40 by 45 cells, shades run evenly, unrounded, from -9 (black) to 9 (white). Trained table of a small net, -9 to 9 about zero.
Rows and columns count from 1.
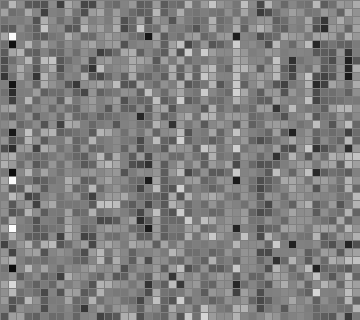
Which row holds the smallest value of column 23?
36
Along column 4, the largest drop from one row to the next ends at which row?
25
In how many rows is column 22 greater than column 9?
19
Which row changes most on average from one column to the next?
10
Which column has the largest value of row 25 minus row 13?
2
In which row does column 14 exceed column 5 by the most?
26
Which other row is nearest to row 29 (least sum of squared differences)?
5
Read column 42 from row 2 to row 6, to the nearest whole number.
1 1 2 2 -1
